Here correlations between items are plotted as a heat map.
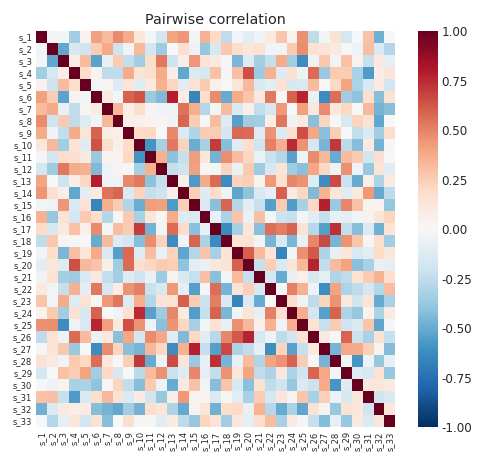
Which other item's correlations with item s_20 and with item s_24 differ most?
s_26
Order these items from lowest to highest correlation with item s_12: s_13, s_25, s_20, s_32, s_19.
s_25, s_13, s_19, s_32, s_20
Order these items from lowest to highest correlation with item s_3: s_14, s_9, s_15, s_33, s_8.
s_9, s_33, s_14, s_8, s_15
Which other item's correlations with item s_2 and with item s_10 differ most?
s_17
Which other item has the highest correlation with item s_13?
s_6
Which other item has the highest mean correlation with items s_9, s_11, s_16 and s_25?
s_19
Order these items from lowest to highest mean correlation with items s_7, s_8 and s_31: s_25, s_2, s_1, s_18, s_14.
s_18, s_2, s_25, s_1, s_14
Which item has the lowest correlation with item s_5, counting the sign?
s_30
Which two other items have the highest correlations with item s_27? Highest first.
s_15, s_18
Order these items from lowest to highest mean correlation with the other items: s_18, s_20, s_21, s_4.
s_21, s_18, s_4, s_20
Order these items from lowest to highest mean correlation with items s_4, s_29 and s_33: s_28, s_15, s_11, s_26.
s_15, s_28, s_11, s_26
